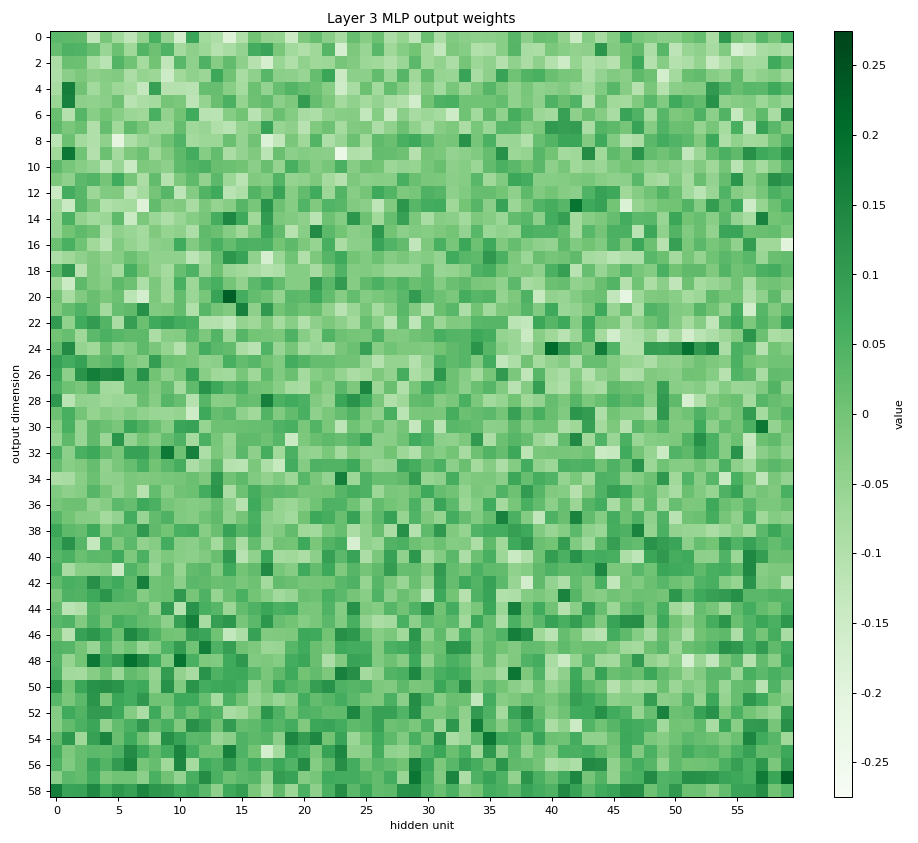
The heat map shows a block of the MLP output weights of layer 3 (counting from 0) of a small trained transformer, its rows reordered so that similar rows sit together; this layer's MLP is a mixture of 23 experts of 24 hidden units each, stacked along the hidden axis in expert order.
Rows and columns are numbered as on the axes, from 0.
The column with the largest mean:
35
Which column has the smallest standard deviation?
58
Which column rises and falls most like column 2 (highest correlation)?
8
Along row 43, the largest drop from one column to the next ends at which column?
36
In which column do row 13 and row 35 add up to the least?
7
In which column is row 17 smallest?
17
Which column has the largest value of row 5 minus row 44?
1
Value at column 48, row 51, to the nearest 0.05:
0.1
